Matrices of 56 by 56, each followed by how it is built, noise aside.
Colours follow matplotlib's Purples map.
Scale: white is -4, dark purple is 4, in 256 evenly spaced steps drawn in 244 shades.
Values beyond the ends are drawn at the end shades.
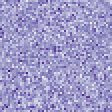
noise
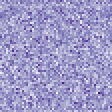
repeating columns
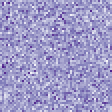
noise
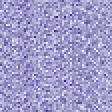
repeating rows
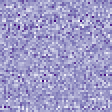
uneven rows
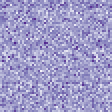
repeating columns
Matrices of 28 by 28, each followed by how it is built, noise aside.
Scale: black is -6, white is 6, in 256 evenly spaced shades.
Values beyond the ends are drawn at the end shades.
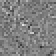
banded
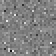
sparse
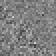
lower triangular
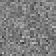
low rank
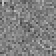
banded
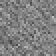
Toeplitz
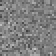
lower triangular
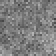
smooth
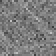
Toeplitz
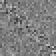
banded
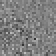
lower triangular
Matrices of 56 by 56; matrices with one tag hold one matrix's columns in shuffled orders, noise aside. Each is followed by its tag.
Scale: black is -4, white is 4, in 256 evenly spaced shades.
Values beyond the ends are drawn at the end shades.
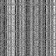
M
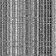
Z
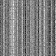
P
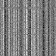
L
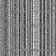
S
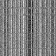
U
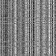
Z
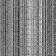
P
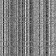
Z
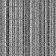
P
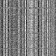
U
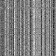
L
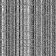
M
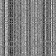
Z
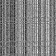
Z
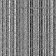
U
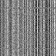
U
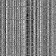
P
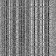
P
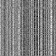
L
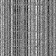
M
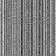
Z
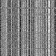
U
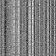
P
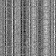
P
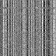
U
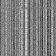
L
